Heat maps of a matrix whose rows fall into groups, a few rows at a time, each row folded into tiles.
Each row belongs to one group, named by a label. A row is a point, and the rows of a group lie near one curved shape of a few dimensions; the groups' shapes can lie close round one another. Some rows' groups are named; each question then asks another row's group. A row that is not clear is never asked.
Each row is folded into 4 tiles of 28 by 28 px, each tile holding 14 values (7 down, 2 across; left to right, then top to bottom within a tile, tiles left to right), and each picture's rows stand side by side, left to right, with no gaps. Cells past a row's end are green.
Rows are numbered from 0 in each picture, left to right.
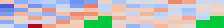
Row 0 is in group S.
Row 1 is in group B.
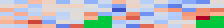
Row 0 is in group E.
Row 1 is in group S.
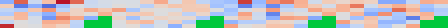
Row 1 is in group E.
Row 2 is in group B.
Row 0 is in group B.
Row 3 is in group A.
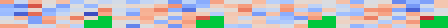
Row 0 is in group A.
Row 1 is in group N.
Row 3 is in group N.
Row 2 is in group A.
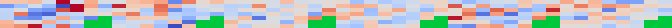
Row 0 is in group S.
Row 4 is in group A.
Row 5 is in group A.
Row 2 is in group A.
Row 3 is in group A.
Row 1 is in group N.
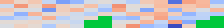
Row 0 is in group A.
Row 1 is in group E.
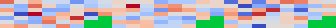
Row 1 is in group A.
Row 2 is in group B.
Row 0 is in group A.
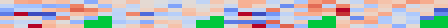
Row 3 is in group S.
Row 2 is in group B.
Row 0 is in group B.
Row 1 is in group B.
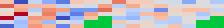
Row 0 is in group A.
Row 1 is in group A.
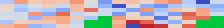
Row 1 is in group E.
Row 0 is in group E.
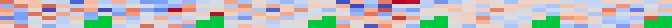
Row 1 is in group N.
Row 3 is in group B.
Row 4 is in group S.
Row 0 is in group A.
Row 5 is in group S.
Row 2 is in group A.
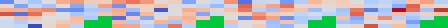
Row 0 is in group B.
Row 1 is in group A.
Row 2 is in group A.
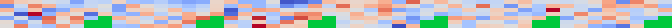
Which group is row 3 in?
N
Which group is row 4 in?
A
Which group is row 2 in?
S
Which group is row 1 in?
N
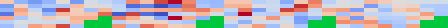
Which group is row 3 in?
E
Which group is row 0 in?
N
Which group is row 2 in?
N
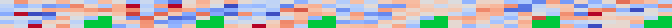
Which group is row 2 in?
S
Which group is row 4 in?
N
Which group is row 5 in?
B
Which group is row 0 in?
B
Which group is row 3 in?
B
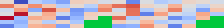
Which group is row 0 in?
A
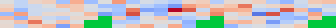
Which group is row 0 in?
E
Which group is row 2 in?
A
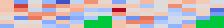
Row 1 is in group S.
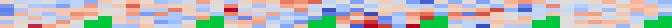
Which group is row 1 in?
A
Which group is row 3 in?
E
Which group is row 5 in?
E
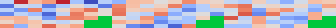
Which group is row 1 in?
S
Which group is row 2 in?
A
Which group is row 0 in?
E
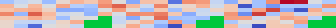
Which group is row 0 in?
B
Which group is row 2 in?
B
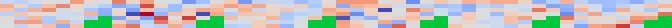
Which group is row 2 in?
A
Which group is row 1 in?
A
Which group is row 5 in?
N
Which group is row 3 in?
A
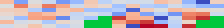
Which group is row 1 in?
E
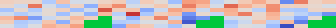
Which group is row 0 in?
A
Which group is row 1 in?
N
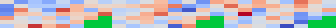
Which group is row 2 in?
N
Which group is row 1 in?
N
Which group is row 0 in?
N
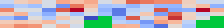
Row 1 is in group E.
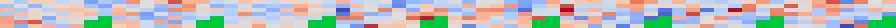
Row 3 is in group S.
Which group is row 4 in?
N
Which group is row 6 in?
N
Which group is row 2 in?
S
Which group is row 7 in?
N
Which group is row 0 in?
E
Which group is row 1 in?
S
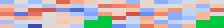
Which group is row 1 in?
A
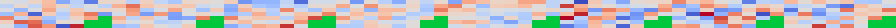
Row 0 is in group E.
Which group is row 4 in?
S
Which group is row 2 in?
N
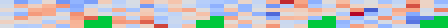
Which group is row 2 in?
B
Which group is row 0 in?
N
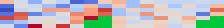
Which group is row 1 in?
A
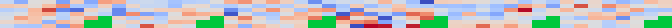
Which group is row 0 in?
N
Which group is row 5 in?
A
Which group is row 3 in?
E
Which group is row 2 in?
E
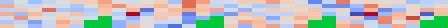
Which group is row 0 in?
B
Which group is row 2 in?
E
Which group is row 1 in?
N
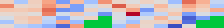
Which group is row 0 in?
N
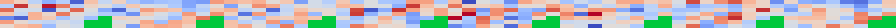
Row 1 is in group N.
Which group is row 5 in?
B
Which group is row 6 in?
E
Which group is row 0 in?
A
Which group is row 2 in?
A
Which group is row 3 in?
N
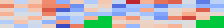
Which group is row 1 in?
E
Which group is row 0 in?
N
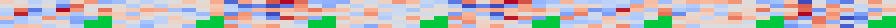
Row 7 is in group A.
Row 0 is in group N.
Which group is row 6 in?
E
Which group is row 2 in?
B
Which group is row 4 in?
B
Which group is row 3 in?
B
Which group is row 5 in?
N
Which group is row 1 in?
B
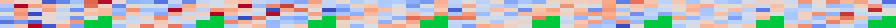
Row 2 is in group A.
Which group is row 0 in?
B
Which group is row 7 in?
E
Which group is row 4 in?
S
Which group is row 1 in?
N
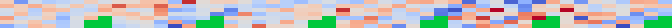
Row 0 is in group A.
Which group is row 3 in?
S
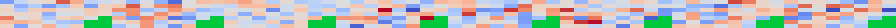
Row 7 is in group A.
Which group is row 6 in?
B
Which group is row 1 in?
A
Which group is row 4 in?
N
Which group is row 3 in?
S
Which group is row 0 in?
B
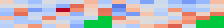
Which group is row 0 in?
N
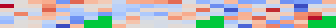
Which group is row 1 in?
E
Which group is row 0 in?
N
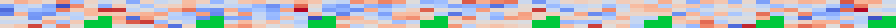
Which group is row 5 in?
B
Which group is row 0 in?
S
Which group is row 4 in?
E
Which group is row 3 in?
E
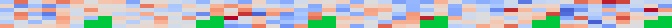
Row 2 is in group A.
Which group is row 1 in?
A
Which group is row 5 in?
E
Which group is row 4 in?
N
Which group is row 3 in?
N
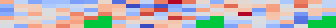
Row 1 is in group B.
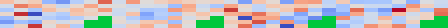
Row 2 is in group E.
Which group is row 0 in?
B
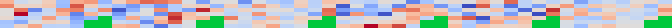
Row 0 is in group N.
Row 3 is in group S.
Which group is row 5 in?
A
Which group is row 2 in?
A
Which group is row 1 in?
E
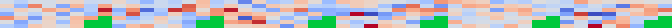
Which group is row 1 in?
N
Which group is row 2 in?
E
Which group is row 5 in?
B
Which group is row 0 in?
A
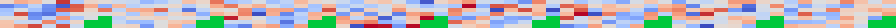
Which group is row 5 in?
A
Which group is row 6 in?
B
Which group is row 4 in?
A
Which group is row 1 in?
B
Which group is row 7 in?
B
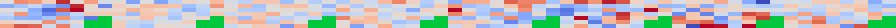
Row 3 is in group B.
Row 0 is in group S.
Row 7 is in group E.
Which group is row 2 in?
E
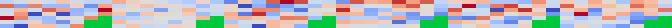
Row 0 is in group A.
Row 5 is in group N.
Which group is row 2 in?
B
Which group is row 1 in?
A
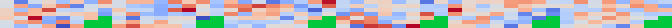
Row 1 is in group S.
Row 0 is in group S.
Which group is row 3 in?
E
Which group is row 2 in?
B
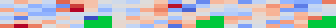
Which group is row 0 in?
S
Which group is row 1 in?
N
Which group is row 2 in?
N
